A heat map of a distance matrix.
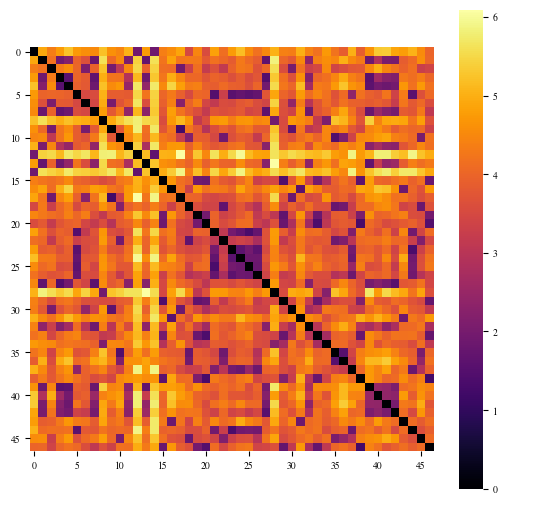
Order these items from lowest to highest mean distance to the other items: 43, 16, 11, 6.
6, 11, 43, 16
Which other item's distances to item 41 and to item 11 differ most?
32
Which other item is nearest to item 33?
20
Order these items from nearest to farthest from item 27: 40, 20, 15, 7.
7, 40, 20, 15
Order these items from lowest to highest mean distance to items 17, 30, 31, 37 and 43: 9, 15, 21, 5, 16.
9, 16, 21, 5, 15
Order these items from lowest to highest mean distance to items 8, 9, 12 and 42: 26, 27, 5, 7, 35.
27, 7, 26, 5, 35
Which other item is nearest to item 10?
35
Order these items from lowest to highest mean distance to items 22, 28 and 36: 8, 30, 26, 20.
26, 20, 8, 30
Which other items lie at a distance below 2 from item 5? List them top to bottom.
21, 23, 24, 25, 26, 44
